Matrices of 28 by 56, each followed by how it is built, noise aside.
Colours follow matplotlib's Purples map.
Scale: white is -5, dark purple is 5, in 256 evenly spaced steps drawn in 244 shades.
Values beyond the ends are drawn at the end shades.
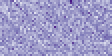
Toeplitz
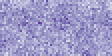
smooth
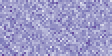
Toeplitz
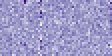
uneven columns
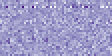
uneven rows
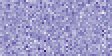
uneven columns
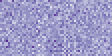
low rank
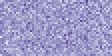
repeating rows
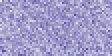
Toeplitz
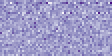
uneven rows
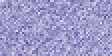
Hankel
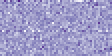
uneven rows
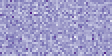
low rank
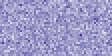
repeating rows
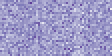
repeating rows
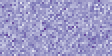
Hankel
